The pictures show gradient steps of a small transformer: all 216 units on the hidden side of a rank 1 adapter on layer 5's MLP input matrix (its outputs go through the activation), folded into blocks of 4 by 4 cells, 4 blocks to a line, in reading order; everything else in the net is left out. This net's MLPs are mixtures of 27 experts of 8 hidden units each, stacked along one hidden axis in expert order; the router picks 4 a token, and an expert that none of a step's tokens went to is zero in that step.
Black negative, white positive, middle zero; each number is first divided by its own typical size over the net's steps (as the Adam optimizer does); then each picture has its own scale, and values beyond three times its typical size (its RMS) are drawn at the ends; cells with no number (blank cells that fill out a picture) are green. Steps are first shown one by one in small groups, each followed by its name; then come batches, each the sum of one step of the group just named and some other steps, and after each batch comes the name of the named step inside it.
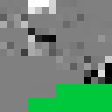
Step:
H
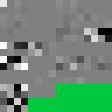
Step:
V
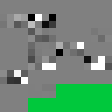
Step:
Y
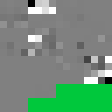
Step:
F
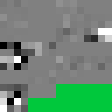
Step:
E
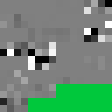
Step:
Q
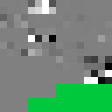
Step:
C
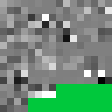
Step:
V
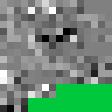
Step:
H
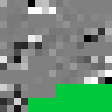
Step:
F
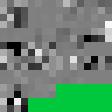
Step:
E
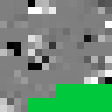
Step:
F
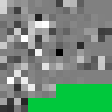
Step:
V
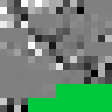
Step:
H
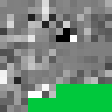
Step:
C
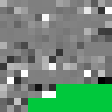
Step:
V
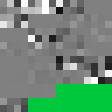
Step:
C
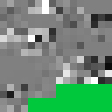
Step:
C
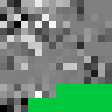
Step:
H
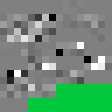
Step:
Y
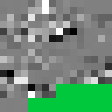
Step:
C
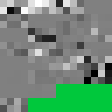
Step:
H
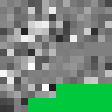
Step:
Q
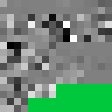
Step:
V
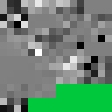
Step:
H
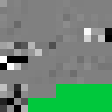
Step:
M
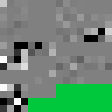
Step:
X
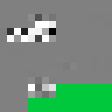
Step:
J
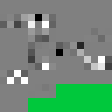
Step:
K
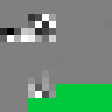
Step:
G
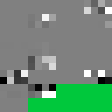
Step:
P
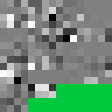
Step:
M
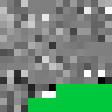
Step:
P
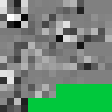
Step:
X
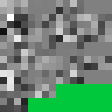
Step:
X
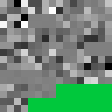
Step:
X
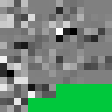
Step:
X
